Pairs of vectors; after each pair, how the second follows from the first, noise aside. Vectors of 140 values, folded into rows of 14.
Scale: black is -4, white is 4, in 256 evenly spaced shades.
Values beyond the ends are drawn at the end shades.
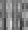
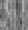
reversed, negated, shrunk.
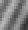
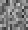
shuffled.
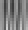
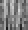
negated.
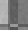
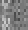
wrapped around, partly zeroed.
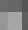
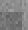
negated, shrunk.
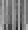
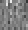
reversed, negated, partly zeroed.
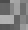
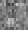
wrapped around, partly zeroed.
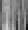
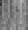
reversed, shrunk.
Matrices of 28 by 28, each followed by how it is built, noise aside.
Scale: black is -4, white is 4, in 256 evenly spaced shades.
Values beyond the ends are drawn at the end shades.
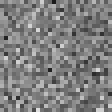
repeating rows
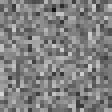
blocks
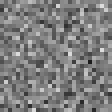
noise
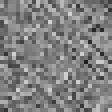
Toeplitz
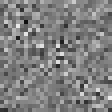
block diagonal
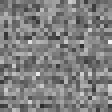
blocks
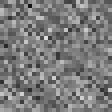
Toeplitz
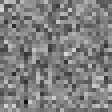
noise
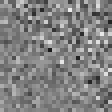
upper triangular
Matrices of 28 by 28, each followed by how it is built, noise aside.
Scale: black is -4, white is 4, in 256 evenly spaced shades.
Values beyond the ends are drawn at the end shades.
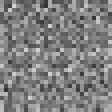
repeating columns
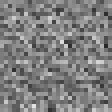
repeating columns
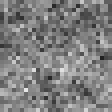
smooth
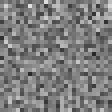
repeating columns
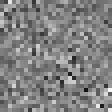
block diagonal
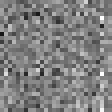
low rank
